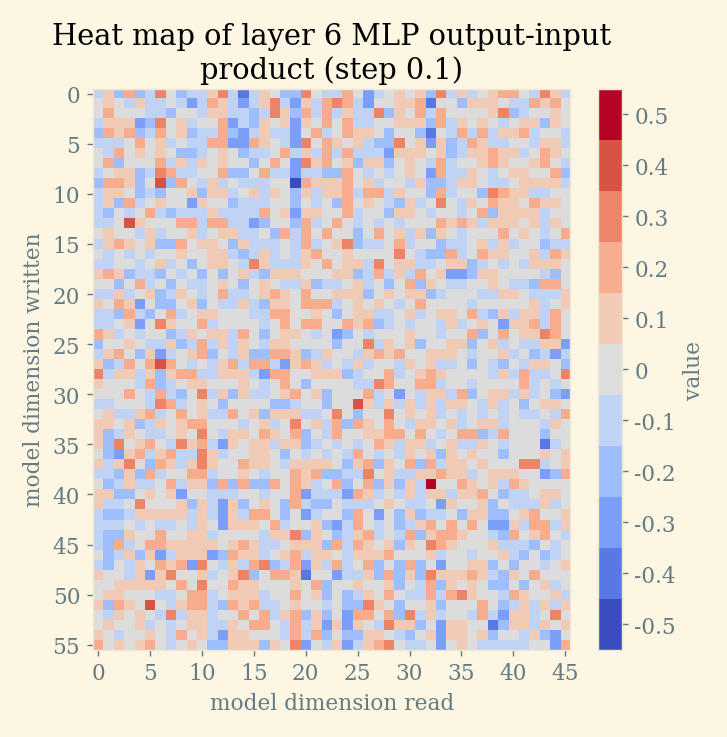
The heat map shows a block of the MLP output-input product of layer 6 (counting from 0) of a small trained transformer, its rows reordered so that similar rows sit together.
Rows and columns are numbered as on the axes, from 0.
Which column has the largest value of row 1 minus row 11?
23
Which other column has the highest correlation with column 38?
33
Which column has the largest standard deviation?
19
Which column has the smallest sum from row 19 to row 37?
1
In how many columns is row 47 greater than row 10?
21
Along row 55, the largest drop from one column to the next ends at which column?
20
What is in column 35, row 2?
0
